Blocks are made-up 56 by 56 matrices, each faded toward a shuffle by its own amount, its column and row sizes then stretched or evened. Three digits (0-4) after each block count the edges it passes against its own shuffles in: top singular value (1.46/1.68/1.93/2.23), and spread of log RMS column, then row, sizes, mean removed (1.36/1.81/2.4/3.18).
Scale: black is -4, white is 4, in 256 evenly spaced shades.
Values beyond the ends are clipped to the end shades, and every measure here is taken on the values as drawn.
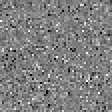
0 0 0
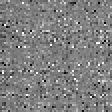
1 0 2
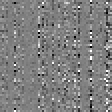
2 4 1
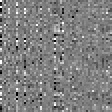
4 3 0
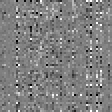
3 4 2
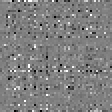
1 2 3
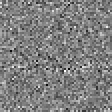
1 0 1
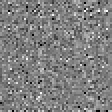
2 2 1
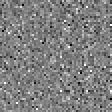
2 1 0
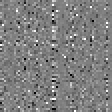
3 3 0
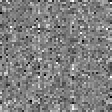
3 2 1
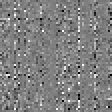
2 4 1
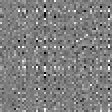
4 3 2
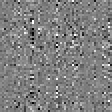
2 3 2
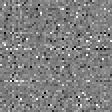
2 0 2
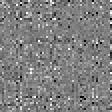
3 3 2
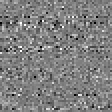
2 0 3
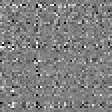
2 2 3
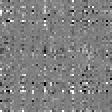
4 3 3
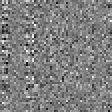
3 3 0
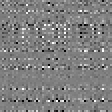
4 2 4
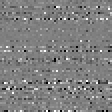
0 0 4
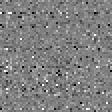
0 1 2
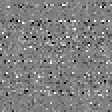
0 0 3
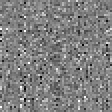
2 2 1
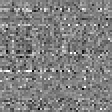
3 1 3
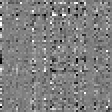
1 4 2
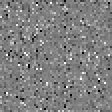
0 1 0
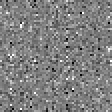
0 2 1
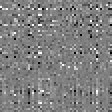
4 2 3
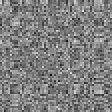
4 1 1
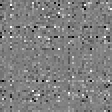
0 2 2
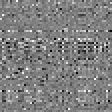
4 0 3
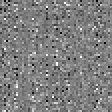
1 3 0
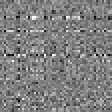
4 2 3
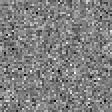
0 0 0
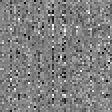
3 3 0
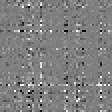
3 3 3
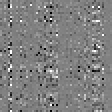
3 4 2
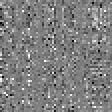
3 3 0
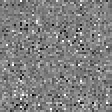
0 1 2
